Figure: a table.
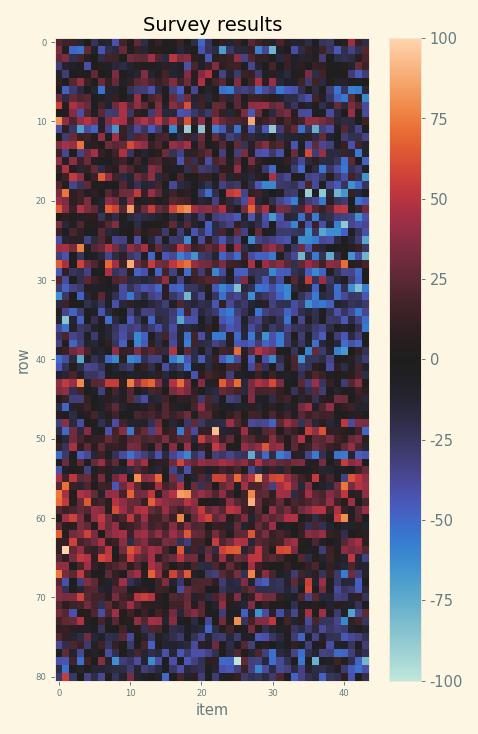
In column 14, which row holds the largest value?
55
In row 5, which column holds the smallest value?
35
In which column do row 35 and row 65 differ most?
17
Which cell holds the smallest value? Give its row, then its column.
78, 25
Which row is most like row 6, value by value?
34
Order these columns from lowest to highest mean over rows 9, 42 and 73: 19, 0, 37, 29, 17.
19, 17, 37, 0, 29
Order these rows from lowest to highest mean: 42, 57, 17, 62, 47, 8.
42, 17, 47, 8, 62, 57
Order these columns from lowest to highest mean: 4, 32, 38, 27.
38, 32, 27, 4
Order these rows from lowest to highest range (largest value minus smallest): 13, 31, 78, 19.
31, 13, 78, 19
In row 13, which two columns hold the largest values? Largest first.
3, 10
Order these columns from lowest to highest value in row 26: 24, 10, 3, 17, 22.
24, 22, 10, 17, 3
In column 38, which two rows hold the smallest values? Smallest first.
27, 24
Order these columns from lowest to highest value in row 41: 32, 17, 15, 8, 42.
15, 17, 8, 32, 42
